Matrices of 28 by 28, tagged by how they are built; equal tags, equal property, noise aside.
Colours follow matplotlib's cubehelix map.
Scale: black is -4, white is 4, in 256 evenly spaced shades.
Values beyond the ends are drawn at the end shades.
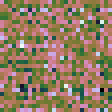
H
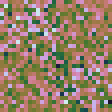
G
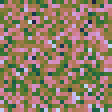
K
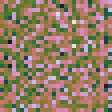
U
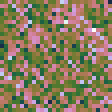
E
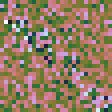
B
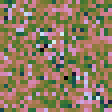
B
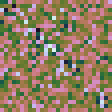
B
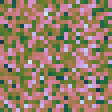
U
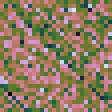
E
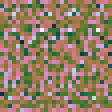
K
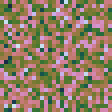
U
